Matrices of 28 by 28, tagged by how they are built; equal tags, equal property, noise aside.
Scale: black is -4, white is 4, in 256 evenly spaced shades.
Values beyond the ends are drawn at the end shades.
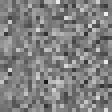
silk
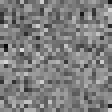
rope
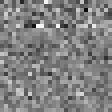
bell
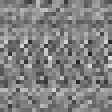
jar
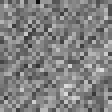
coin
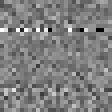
bell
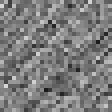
coin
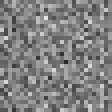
silk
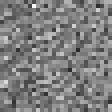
silk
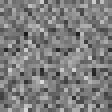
jar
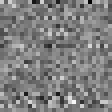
bell
